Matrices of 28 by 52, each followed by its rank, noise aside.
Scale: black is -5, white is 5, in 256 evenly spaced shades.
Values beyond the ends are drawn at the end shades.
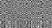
two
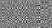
one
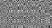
five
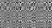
two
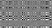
one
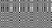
one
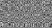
five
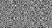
five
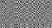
one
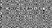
four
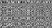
four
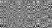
two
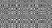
one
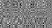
four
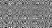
five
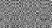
three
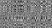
two
